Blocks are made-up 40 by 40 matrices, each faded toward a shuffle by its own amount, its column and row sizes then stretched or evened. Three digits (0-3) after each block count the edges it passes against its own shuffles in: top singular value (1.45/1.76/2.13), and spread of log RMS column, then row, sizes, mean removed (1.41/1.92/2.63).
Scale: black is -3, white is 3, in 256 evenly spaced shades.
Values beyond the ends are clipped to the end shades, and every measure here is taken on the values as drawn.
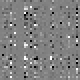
2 3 2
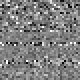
0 0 3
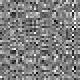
3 3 0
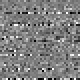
0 0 3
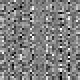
3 3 0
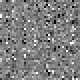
0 3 1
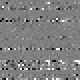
1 0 3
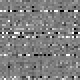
1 0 3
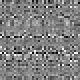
3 0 3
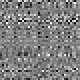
3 1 3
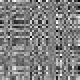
3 3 2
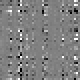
3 3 2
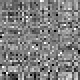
3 0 1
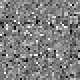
1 0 1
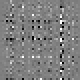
2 3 2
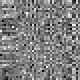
3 1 1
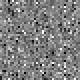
0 2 0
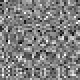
2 1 1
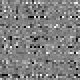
0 1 3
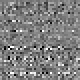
1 1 3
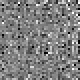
2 2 1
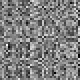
3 2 0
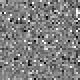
0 0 1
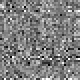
2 0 2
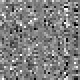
1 3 0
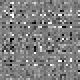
1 2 3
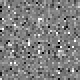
0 1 1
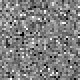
1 0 0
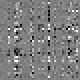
2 3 2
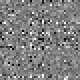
0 1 2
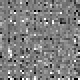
0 3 2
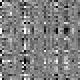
3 3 2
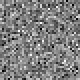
0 0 0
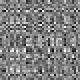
3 2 3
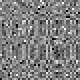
3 0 0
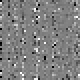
0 3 0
